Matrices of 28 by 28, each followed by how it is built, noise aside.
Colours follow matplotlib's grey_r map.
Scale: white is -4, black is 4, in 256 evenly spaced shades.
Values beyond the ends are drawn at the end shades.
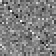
diagonal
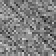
Toeplitz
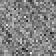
Toeplitz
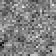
smooth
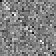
diagonal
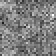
smooth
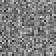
blocks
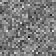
Hankel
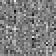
uneven columns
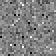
sparse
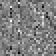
uneven columns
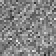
Hankel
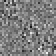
block diagonal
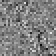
block diagonal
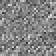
Hankel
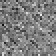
Toeplitz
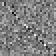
diagonal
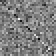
diagonal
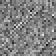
Hankel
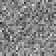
Hankel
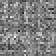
blocks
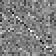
diagonal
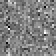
uneven columns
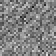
Hankel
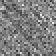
Toeplitz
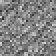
Hankel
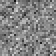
Hankel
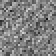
Hankel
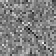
diagonal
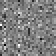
uneven columns
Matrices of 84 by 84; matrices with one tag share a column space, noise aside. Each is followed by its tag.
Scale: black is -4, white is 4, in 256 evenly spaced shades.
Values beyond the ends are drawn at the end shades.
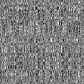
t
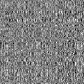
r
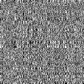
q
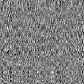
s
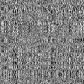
t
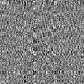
s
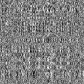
t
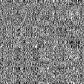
q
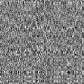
s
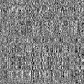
t
